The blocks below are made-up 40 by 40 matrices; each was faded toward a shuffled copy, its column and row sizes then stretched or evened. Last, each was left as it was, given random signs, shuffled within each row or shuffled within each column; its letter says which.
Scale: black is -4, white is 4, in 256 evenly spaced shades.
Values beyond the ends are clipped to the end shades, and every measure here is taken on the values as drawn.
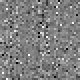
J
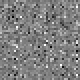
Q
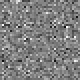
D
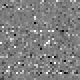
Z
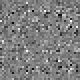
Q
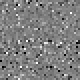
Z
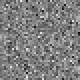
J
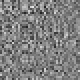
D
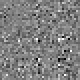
D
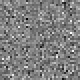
J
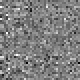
D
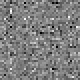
Q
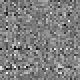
Q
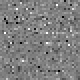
Z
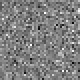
J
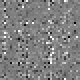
Q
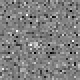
Z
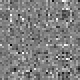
D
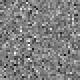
J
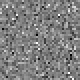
J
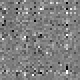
Q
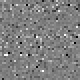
Z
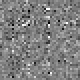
Q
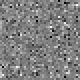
Q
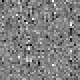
J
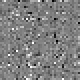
Q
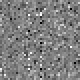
J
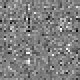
Q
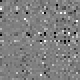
D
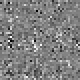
Q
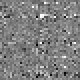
Q
